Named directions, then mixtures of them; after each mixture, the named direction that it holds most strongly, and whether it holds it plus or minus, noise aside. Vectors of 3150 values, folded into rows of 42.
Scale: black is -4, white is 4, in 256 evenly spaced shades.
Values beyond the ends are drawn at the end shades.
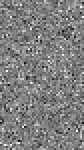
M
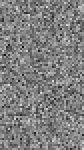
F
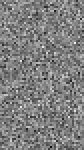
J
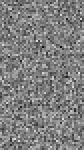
J, minus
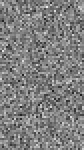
F, plus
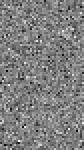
M, minus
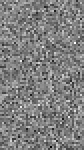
J, plus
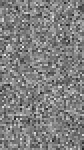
F, minus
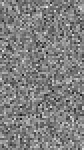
F, plus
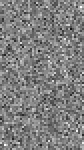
F, plus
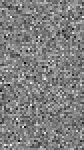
M, plus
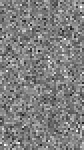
M, plus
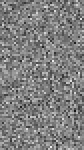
J, minus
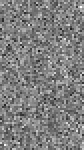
F, plus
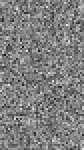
F, plus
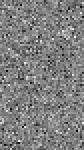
M, minus
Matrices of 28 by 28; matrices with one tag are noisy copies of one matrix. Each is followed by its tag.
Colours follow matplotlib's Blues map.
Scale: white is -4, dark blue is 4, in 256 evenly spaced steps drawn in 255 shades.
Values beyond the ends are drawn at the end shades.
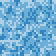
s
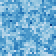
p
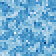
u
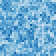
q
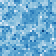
s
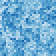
p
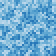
s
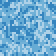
q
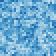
q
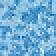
s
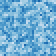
q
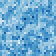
s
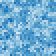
u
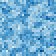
u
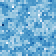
u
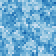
p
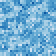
u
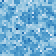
s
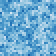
q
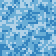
s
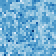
q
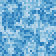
p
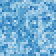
q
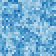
p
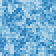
p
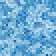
u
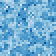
u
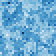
p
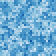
u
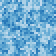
p
